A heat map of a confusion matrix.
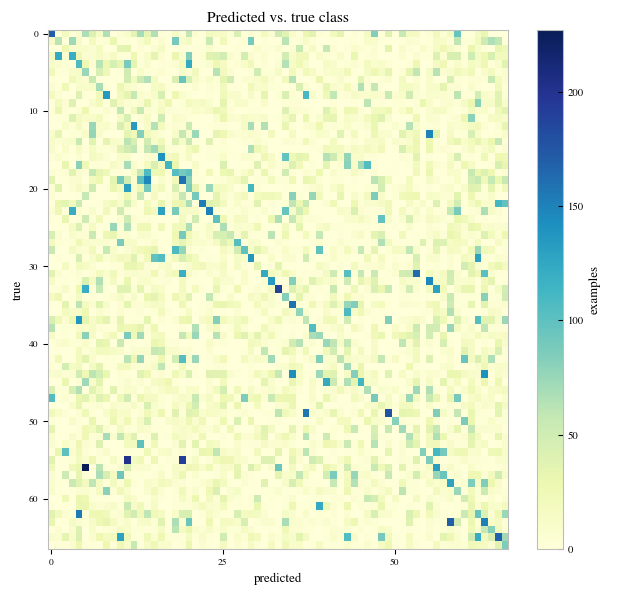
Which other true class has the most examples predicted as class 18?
28
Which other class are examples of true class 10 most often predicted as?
13
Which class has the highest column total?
11
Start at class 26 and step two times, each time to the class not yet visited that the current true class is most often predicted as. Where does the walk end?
14
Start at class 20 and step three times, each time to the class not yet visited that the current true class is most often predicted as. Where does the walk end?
39
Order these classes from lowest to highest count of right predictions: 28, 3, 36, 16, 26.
26, 36, 28, 3, 16
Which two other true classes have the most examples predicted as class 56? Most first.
33, 54
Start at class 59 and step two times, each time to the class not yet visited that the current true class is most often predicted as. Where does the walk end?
37
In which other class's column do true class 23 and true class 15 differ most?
3
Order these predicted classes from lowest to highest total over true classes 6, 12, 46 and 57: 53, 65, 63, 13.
63, 13, 65, 53
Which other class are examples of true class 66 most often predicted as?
12
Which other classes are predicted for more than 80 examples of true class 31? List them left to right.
19, 43, 53, 63
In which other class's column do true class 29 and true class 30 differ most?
62
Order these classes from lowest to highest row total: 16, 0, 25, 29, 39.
25, 16, 29, 39, 0
